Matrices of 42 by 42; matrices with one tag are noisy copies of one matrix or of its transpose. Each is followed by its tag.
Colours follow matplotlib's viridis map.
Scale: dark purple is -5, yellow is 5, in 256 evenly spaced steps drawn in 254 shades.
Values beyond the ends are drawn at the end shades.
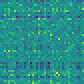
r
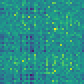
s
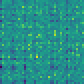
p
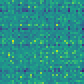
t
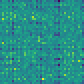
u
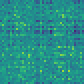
s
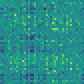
s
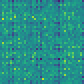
u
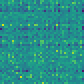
t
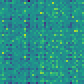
t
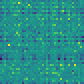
u
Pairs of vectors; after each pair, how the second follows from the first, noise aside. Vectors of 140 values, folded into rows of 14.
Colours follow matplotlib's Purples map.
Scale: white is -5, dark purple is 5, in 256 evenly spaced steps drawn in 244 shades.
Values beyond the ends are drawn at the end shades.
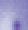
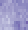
shrunk.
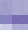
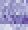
copied.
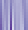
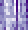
reversed, scaled up.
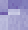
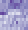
copied.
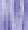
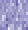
wrapped around, negated, partly zeroed.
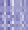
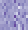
reversed, negated, partly zeroed.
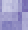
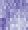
reversed.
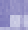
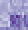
negated.
